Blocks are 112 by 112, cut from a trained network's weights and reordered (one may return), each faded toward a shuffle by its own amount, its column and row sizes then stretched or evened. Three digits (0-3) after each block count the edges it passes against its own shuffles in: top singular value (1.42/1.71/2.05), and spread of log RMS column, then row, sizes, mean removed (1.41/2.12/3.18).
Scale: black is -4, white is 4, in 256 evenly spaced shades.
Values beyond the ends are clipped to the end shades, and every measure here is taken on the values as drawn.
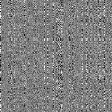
3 3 1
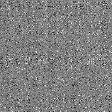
0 1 2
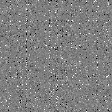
0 2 1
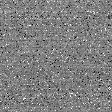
0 0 1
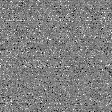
0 0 1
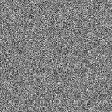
3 1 0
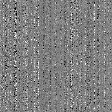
2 3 0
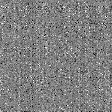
1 0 1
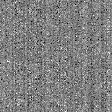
2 1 0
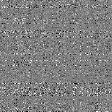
0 2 3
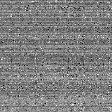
3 1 1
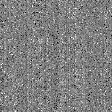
1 1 0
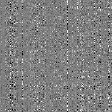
1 3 2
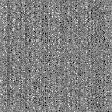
2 1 1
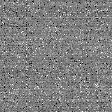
1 1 0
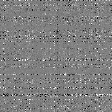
1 2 3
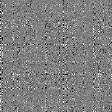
2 3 2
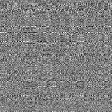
3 0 3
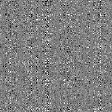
2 3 2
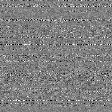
1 0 3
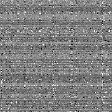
3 2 1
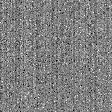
2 0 0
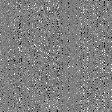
0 3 0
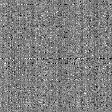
2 0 2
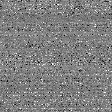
1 0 2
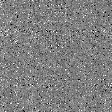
0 1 1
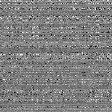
2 1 3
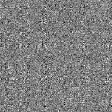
2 2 1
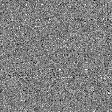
0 0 2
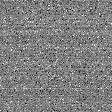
1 0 0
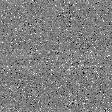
0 1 0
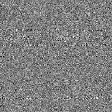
2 1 2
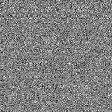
2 0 2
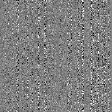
0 3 0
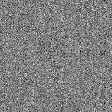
2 1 0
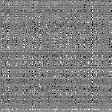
3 3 2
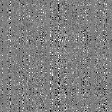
1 3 2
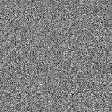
3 1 1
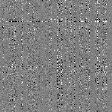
1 3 1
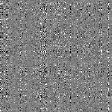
2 3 2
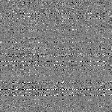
3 2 3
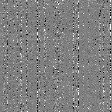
2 3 0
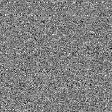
1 0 2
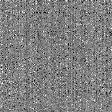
2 1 1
